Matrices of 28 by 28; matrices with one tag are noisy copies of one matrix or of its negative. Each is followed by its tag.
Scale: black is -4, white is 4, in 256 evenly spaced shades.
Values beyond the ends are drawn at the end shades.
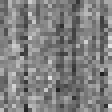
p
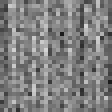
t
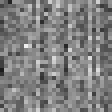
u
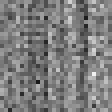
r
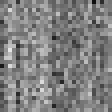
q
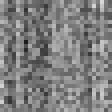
q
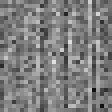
u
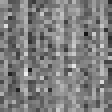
p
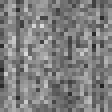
q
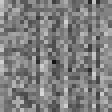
u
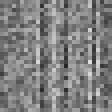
u
